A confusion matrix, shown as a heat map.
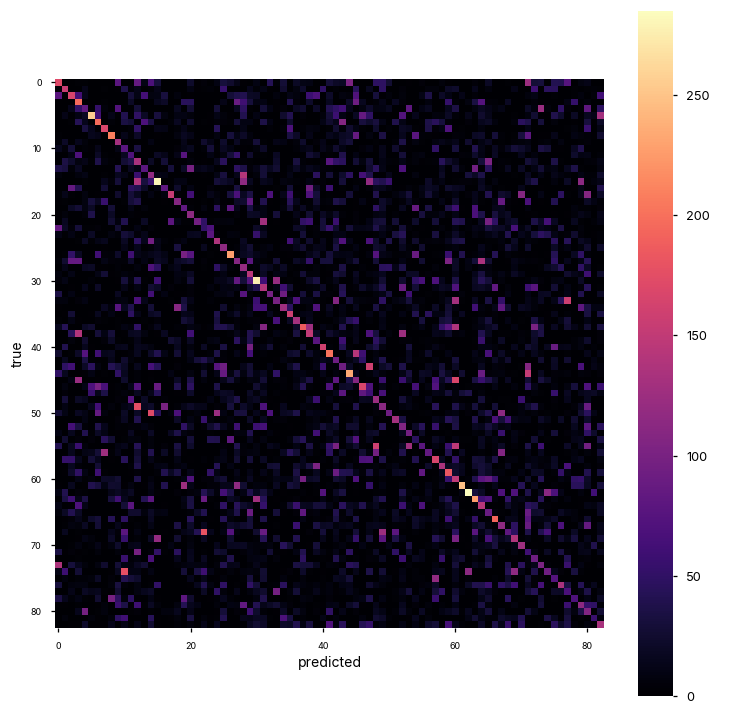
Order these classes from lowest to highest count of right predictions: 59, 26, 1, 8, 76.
76, 1, 59, 8, 26
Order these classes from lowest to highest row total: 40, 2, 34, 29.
29, 40, 2, 34
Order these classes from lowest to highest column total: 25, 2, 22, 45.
22, 2, 25, 45
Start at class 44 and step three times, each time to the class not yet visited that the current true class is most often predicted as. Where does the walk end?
65
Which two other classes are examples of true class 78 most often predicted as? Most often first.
8, 19
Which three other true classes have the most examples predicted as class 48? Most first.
55, 56, 26
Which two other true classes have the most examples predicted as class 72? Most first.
37, 31
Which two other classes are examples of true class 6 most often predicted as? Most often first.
43, 13
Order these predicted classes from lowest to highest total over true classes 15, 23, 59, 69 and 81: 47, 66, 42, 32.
32, 66, 42, 47
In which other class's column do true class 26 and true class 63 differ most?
30
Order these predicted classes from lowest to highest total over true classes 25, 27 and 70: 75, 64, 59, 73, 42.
73, 42, 75, 59, 64
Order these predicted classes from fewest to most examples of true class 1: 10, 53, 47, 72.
53, 47, 10, 72
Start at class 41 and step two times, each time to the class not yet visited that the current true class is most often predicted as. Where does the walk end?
60
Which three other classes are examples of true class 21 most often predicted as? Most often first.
31, 65, 17
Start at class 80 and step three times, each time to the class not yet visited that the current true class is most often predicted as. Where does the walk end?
0
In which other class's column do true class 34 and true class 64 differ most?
18
